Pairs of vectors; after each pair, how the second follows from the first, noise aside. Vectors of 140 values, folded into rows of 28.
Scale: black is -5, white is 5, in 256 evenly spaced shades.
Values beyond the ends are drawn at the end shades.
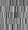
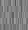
reversed, shrunk.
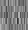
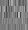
partly zeroed.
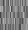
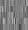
partly zeroed.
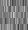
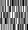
scaled up.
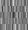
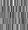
copied.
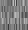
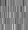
reversed, partly zeroed.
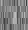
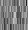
copied.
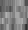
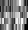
scaled up.
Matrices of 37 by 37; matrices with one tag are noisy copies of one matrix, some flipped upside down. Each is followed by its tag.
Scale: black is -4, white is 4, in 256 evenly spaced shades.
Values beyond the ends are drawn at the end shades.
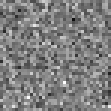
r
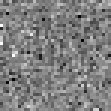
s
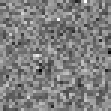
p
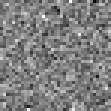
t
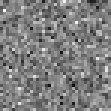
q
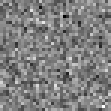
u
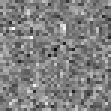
r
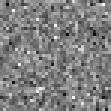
u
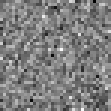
t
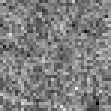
q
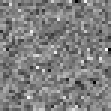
p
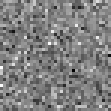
s
